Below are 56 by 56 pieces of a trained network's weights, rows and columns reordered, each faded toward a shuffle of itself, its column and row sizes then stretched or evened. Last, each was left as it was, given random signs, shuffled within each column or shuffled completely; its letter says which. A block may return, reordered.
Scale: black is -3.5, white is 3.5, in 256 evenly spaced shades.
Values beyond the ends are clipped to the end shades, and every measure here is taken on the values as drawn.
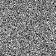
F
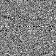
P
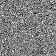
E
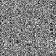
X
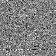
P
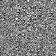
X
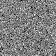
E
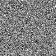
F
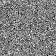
E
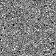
F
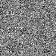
P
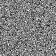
E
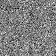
E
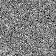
E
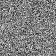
E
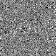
P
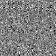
X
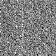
F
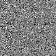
P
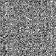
X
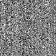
F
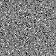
F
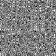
X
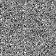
P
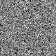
F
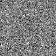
P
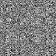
X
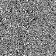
P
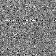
P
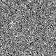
E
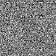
P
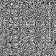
X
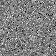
E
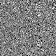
F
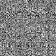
X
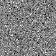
F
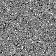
E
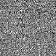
X
